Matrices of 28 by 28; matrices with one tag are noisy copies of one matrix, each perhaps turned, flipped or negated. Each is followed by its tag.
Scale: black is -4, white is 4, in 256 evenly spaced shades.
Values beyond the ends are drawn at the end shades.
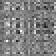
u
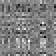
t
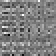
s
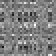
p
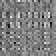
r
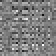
r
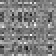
p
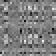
p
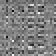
r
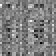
p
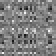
p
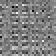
r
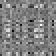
p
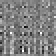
s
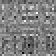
u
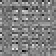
r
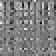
s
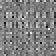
r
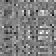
t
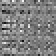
s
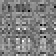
t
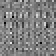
r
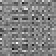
r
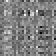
t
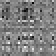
u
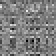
t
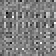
r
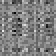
p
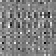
r
